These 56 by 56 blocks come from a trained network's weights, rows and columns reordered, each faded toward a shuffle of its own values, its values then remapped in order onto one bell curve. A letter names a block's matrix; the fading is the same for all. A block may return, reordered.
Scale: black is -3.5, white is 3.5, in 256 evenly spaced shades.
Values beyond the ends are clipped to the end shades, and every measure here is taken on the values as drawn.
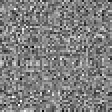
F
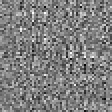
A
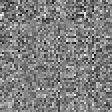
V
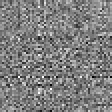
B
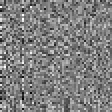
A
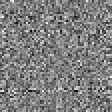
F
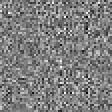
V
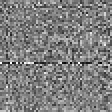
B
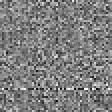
B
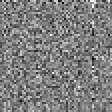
V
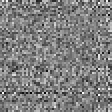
B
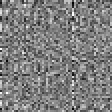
A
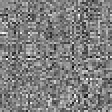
V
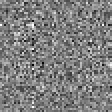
V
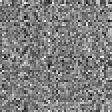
V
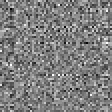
F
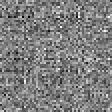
F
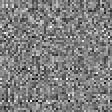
F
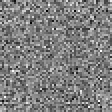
F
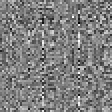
A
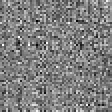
V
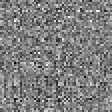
V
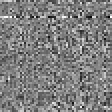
B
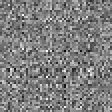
V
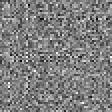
F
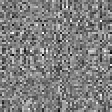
V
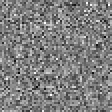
F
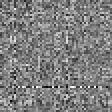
A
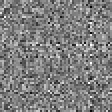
V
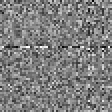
A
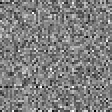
F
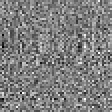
V
